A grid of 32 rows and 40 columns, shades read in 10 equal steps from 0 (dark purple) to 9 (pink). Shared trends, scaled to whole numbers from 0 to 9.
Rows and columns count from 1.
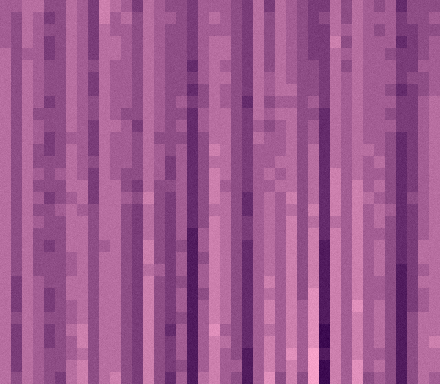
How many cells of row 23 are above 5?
15
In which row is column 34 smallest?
32
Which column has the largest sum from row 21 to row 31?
29
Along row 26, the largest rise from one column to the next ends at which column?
31
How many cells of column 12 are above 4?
14
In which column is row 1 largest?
10
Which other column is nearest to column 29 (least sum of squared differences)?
25
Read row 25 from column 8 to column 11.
6 4 6 6
